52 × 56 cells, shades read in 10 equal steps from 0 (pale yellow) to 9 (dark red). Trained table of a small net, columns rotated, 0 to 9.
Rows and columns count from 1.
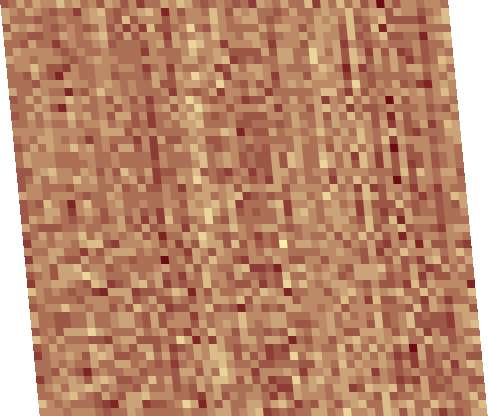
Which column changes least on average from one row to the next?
54
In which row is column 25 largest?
18
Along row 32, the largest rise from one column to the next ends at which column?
45
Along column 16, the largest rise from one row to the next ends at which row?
4
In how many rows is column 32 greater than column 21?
24
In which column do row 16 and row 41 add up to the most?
53
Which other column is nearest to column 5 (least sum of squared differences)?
49
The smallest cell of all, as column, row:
33, 31
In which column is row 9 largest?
43
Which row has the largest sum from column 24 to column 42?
22
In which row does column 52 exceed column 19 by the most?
11
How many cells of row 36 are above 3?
42
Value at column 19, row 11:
3
